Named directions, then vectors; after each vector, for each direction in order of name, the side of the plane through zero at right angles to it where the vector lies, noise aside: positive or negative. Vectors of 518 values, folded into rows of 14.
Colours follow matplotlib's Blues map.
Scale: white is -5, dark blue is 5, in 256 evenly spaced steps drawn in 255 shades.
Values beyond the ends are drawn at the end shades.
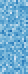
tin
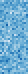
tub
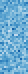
negative, positive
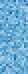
negative, negative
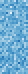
positive, positive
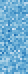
positive, negative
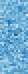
positive, negative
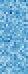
negative, negative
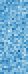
negative, positive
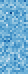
negative, negative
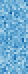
negative, negative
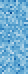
negative, negative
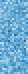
positive, negative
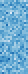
positive, positive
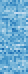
negative, positive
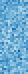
negative, positive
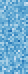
positive, negative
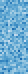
negative, positive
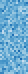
negative, positive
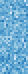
positive, positive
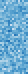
positive, negative
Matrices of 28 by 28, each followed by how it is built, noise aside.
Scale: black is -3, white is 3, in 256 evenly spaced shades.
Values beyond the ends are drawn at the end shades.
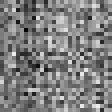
blocks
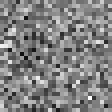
noise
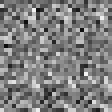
repeating columns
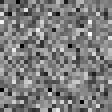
repeating columns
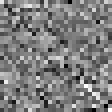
diagonal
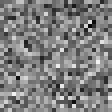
noise
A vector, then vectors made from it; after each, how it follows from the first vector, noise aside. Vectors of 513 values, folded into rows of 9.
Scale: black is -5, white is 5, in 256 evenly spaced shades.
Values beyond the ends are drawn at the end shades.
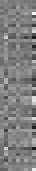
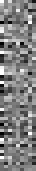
reversed, scaled up.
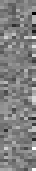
sign-scrambled.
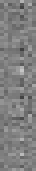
wrapped around, shrunk.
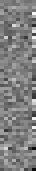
sign-scrambled.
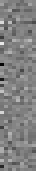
wrapped around, negated, partly zeroed.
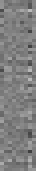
wrapped around, negated, shrunk.
